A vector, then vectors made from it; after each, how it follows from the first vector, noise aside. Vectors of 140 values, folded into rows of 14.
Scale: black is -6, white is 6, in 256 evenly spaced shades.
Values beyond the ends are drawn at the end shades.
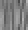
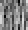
scaled up.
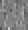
reversed, negated, partly zeroed.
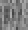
wrapped around, negated.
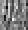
wrapped around, scaled up.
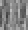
wrapped around, negated.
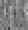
reversed, partly zeroed.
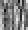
scaled up.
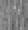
wrapped around, negated, shrunk.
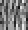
wrapped around, scaled up.
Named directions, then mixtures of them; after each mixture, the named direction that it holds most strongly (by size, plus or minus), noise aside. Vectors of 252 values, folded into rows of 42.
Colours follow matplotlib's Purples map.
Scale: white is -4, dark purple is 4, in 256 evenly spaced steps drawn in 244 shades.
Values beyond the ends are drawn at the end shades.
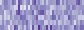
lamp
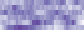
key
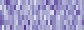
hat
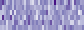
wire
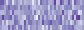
wire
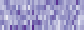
hat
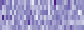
wire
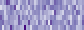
hat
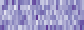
lamp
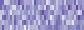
hat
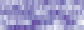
key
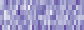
lamp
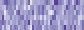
hat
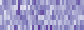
lamp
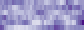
key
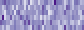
wire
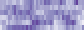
key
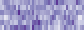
key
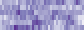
key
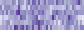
lamp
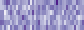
hat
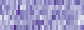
lamp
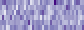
wire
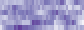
key
